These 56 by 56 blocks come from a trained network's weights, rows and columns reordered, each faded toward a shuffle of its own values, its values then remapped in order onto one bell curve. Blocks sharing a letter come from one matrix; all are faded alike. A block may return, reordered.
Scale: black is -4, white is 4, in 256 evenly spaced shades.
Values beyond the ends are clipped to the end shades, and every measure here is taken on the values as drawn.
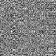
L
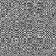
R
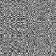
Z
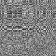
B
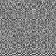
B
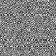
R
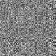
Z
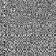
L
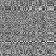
B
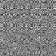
R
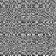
B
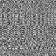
R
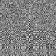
L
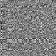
L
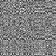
R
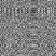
B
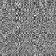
L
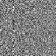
L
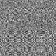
R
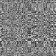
Z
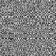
R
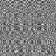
B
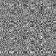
L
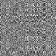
Z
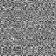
R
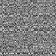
R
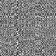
L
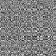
B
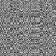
R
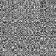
Z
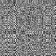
Z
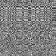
R
